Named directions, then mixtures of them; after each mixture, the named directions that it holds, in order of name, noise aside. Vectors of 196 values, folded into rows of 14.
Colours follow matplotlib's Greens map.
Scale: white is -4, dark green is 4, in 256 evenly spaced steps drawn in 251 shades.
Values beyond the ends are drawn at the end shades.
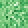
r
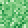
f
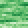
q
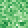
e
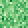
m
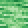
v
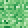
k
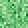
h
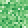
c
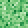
e, h, r.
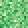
e, m.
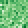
c, f.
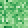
k, m.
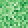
m, r.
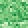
e, q.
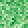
f.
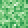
q, r.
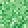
f.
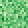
h, m.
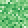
c.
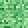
k.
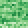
h, q.
